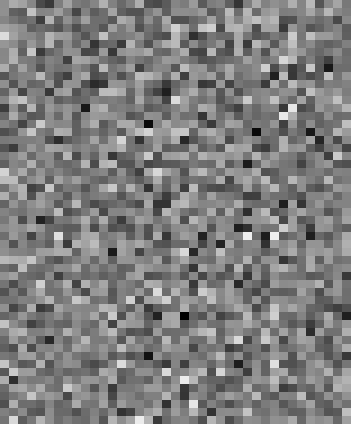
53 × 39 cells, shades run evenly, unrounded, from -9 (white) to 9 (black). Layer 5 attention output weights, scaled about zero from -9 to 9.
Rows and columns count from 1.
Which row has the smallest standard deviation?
35
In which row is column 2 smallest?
53
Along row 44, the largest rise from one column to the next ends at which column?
4
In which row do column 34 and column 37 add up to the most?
9
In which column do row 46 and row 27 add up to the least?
14
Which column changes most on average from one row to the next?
21
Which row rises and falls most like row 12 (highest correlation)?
1
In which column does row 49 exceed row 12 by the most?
13
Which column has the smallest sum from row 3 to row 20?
20
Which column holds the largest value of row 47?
28
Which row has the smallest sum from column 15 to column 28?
17
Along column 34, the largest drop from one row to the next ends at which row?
27
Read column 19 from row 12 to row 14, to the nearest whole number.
7 4 1
